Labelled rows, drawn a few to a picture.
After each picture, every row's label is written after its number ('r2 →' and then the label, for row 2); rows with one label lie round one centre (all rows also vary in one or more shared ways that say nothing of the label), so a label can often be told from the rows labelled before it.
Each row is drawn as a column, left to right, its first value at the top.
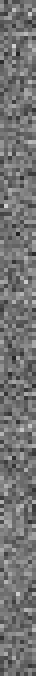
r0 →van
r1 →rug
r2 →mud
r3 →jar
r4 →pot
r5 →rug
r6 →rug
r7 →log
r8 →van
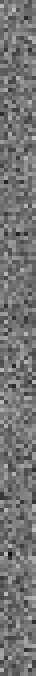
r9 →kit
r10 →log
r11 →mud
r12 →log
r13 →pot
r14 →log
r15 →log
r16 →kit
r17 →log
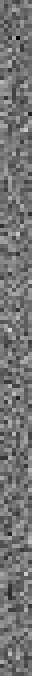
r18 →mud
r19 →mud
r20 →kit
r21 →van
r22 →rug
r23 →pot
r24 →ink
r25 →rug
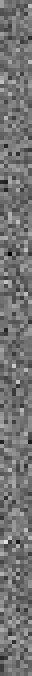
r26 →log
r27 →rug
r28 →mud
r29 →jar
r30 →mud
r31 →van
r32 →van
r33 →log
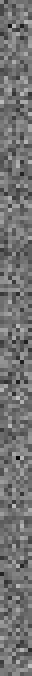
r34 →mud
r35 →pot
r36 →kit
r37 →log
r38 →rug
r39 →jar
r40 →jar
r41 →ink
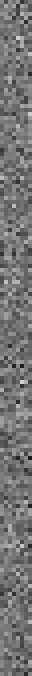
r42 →log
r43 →rug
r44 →van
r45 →rug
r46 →kit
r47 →log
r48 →mud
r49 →mud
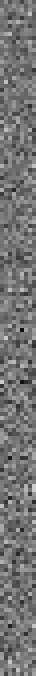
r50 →jar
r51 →jar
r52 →rug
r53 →kit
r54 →jar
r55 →rug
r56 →kit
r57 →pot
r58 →jar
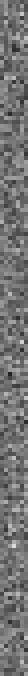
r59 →kit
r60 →pot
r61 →van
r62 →log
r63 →log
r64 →pot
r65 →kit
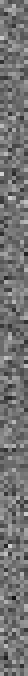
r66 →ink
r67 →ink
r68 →van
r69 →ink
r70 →ink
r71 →mud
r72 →van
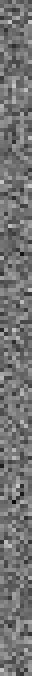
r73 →ink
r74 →jar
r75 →log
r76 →log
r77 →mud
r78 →mud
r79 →kit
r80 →pot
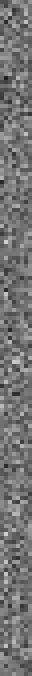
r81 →log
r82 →mud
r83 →pot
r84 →ink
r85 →ink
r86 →pot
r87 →jar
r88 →van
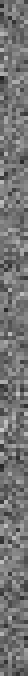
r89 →rug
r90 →rug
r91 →pot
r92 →log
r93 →mud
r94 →van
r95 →van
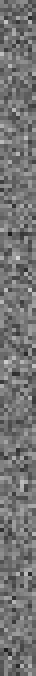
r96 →mud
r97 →ink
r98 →mud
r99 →kit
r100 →mud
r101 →mud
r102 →mud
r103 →pot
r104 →rug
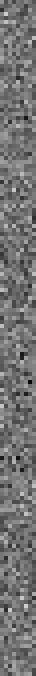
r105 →log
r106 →pot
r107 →log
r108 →ink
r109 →jar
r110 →rug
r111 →mud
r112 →kit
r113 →van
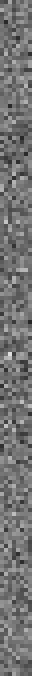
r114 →ink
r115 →mud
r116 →ink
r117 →rug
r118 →jar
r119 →log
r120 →log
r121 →kit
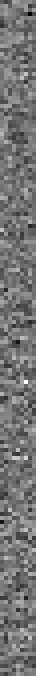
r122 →mud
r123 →jar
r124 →log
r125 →log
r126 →kit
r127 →ink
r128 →ink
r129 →van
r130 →jar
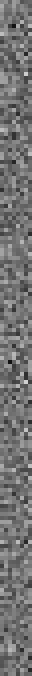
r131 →jar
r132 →pot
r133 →pot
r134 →ink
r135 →rug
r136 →jar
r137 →pot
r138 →pot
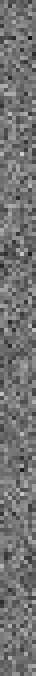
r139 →rug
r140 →mud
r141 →mud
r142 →rug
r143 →log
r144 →jar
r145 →van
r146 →rug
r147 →kit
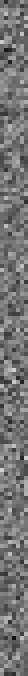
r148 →pot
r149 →pot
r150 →pot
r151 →jar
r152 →jar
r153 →van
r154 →mud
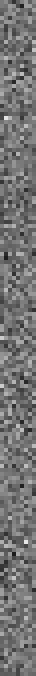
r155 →jar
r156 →van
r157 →ink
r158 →mud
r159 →van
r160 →pot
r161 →rug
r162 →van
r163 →van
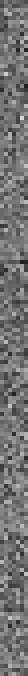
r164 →mud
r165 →pot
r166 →kit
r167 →kit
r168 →kit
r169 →van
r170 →jar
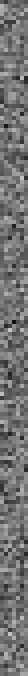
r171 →ink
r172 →log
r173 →mud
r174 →mud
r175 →pot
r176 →pot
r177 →rug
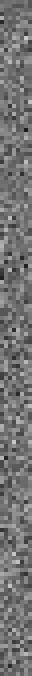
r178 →mud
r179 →kit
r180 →log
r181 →ink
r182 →log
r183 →van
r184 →log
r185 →kit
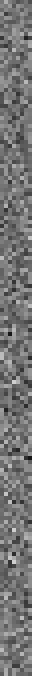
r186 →pot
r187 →rug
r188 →kit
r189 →jar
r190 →ink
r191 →log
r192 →pot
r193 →rug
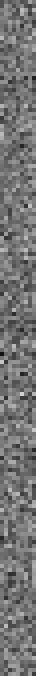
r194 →kit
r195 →van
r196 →kit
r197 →kit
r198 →rug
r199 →ink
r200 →kit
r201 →van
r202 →rug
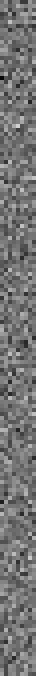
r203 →jar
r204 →ink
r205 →log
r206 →ink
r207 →jar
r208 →rug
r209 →mud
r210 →pot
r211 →log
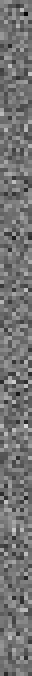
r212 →kit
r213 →pot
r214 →mud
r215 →van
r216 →pot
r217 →van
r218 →rug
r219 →mud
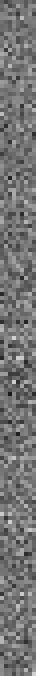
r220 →mud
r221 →log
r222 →pot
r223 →mud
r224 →ink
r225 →pot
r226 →jar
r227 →jar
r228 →ink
